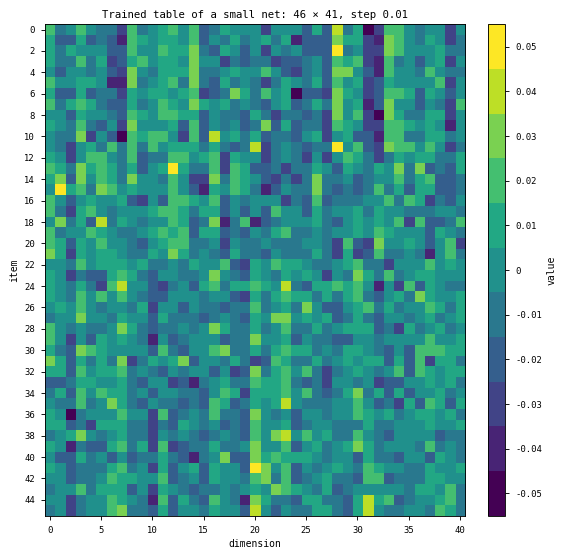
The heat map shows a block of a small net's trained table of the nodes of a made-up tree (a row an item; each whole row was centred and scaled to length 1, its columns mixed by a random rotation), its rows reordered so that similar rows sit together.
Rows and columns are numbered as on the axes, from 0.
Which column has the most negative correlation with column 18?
24
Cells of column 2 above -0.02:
22
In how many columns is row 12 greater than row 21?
18
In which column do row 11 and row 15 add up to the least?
21
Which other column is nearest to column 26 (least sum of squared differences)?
1
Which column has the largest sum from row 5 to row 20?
12
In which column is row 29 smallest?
10
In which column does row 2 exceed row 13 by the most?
28
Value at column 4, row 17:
0.02
